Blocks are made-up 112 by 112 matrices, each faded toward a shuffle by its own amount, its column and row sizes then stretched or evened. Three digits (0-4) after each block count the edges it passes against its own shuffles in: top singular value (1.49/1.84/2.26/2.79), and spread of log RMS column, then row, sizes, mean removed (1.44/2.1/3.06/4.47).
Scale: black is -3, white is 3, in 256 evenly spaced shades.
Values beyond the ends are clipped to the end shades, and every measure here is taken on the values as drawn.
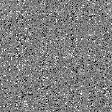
0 2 1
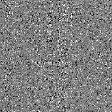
2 2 1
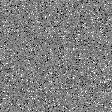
1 0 0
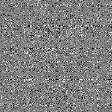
0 2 3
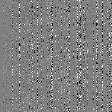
1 4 1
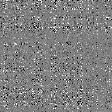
0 3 3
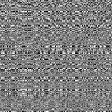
4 0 4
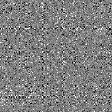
3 2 2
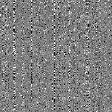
3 3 1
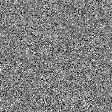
0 1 1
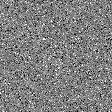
0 0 0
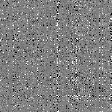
2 3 2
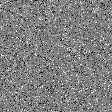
0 0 1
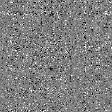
1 2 2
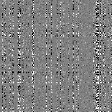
3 4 2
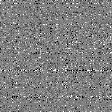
0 2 3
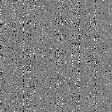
1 3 1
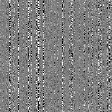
3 4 0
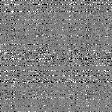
1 2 4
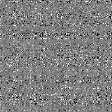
2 2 3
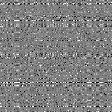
4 0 3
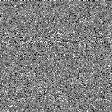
2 0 2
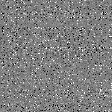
1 1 2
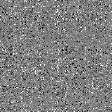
1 2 2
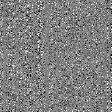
0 3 0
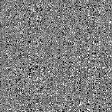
0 3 2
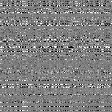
4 0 4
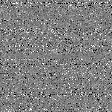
0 0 3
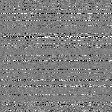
3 1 4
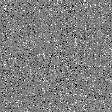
0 2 1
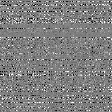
2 2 4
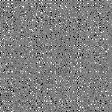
3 2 2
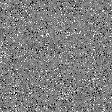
1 1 1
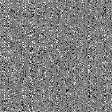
2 3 1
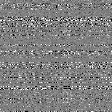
2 1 4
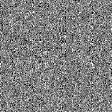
2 2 1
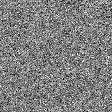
0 0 0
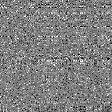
3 0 2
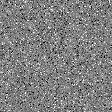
1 0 0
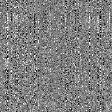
3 3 0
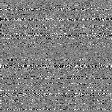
2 0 4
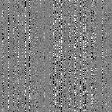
3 4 1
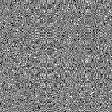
4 0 0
